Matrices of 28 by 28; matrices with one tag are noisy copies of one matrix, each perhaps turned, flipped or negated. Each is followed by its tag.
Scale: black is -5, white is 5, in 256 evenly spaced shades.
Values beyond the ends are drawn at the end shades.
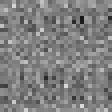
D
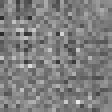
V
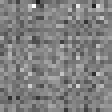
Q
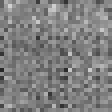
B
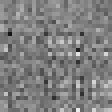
V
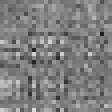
V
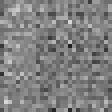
B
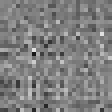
V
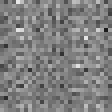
D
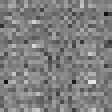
D
